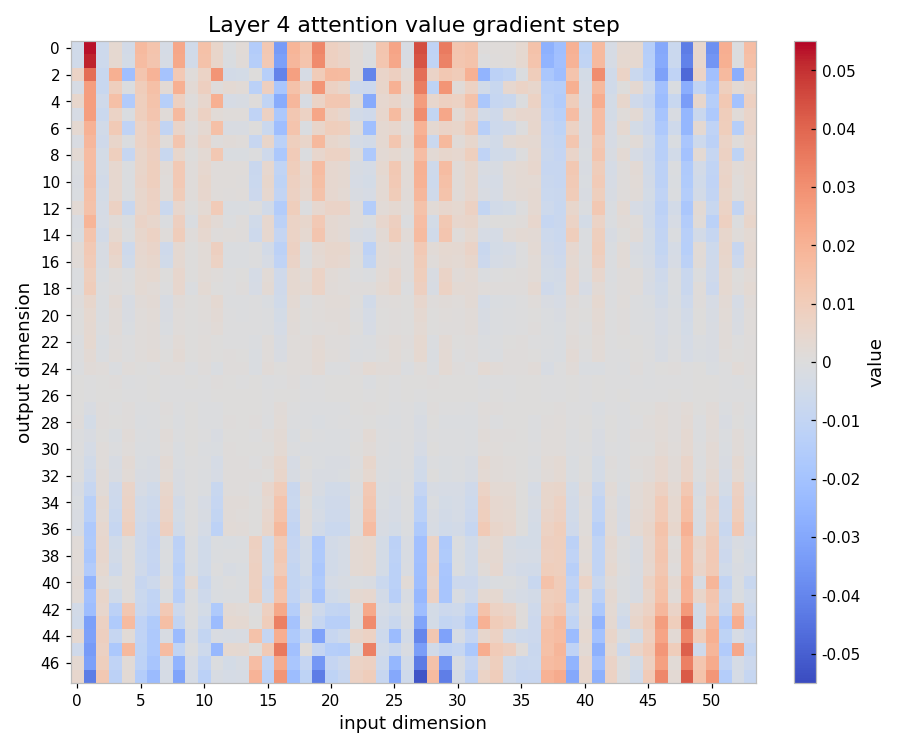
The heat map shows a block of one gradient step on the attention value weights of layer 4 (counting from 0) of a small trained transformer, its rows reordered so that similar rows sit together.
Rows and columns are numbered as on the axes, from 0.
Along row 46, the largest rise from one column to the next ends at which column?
28
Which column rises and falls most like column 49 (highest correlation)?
22
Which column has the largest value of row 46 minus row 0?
48
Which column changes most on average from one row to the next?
23
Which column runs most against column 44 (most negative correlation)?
0
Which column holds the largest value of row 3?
27
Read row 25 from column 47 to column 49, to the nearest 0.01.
0 0 0
